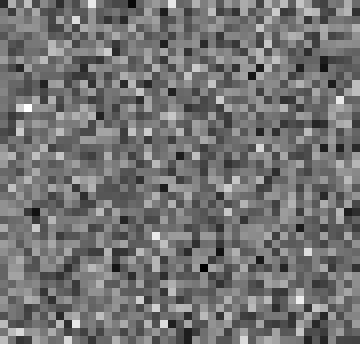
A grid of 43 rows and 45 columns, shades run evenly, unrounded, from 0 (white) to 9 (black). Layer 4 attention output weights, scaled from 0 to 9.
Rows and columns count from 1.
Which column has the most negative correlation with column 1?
12
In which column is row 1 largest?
17
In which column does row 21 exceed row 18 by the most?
26
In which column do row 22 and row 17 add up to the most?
35
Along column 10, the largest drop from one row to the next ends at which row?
3
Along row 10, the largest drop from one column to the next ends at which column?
33
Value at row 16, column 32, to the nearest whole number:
5
